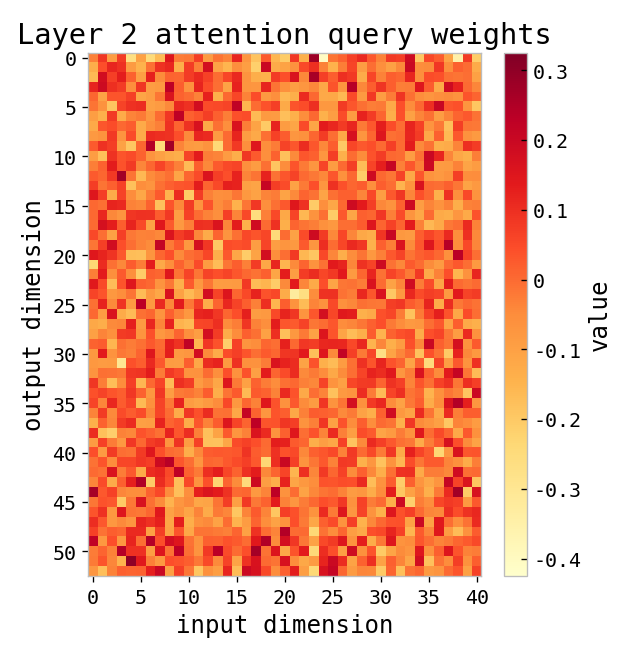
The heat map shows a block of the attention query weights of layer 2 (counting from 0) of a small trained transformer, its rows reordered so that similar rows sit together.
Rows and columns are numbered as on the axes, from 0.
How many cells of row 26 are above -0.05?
29
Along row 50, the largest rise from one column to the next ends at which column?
24
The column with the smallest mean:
23
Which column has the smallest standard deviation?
14
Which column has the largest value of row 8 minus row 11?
19
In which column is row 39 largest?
37
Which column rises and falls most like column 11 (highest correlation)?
15
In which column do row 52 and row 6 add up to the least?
1
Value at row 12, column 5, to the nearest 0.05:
-0.15
